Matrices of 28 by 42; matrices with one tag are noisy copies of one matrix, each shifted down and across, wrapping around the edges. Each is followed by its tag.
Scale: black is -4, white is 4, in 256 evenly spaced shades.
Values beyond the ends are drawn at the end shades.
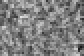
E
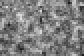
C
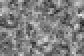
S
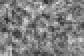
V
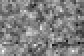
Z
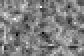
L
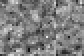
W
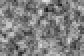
S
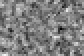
E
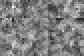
L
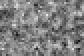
C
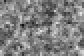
Z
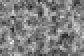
C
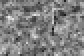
W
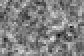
S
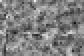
W
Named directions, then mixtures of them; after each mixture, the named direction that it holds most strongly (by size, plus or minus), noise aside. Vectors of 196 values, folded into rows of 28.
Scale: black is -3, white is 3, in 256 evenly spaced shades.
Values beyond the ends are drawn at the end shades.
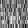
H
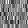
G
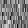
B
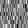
G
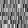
B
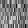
H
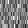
G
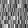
B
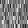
H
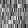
B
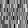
G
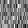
B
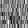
H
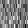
H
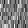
B
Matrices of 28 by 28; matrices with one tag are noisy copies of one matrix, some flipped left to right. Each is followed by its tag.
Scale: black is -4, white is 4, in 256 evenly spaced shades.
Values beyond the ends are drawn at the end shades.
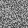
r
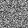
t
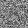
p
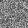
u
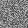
p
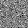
t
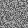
t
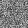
p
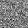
u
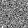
t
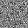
p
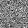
r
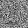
p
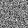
p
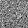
r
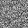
r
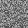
r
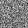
r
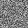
p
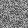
p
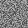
t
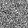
r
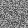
p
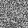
r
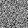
r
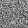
t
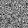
r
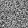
t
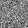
r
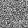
t
